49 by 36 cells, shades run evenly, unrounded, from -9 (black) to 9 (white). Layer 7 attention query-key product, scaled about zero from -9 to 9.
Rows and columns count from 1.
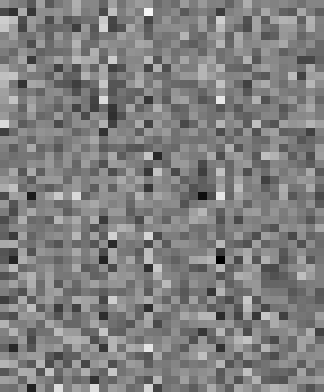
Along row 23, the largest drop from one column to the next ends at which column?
30
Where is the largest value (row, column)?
2, 17
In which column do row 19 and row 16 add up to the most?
1
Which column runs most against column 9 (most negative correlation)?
4
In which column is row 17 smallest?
12
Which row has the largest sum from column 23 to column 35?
3
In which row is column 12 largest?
13
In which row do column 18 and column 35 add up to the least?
20
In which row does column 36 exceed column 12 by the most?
40
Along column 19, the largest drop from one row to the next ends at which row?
9
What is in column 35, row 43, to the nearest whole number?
2
